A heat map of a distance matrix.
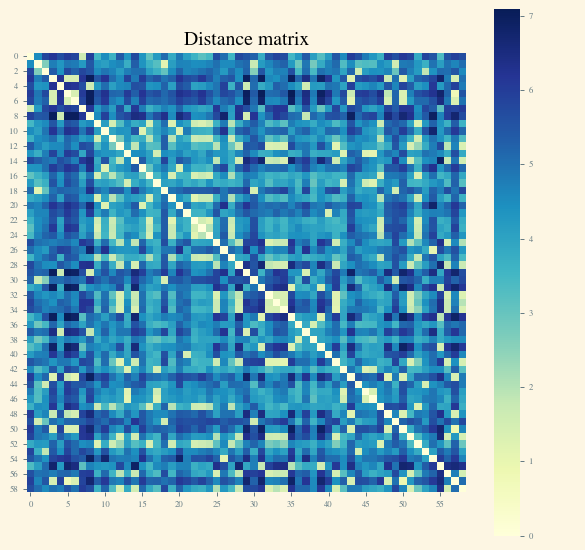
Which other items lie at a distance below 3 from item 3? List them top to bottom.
5, 6, 43, 48, 50, 57
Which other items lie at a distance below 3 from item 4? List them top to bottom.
8, 29, 37
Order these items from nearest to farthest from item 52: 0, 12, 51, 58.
12, 58, 51, 0
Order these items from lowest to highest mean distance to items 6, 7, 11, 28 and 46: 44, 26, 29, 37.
26, 44, 37, 29
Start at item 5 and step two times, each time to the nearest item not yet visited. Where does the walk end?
50
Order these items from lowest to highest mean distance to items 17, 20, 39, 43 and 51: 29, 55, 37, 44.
55, 44, 37, 29
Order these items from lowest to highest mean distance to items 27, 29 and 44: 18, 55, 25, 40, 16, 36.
16, 36, 55, 40, 25, 18
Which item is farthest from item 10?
54
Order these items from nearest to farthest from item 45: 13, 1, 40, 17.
13, 17, 1, 40
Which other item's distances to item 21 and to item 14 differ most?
40
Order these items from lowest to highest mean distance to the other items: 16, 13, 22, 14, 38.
16, 22, 38, 13, 14
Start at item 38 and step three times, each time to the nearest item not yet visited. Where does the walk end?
18
